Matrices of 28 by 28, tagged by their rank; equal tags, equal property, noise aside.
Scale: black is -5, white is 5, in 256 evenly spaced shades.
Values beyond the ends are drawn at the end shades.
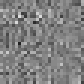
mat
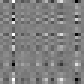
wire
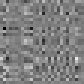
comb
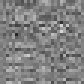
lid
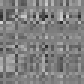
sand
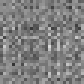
lid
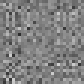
comb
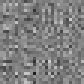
mat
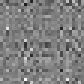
comb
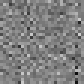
mat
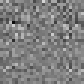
mat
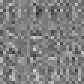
mat
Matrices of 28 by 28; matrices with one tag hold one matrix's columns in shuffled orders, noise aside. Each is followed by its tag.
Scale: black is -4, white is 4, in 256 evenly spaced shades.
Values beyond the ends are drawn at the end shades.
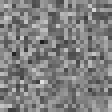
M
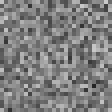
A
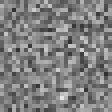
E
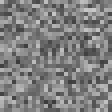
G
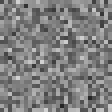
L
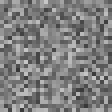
L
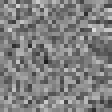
G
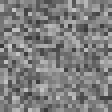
E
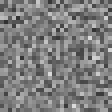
A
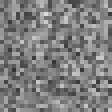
M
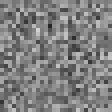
M
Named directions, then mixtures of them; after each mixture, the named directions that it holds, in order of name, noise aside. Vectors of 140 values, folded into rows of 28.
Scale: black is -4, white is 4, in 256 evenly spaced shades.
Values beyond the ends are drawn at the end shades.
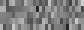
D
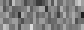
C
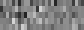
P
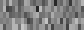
D, P.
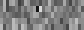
D, P.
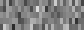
C, D.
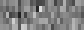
C, D, P.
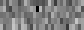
D, P.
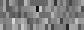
D, P.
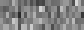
C, P.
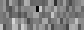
D, P.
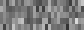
D.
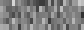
C, D.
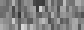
C, D, P.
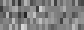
P.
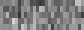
C, D, P.
